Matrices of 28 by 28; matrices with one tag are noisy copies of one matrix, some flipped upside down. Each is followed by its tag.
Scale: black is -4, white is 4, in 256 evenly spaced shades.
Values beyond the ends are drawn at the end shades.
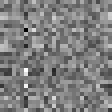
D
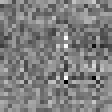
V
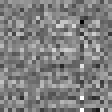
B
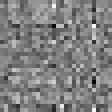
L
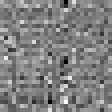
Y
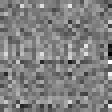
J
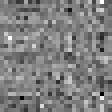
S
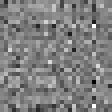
L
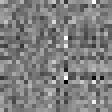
V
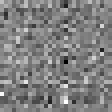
Y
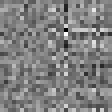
V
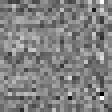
S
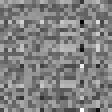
B
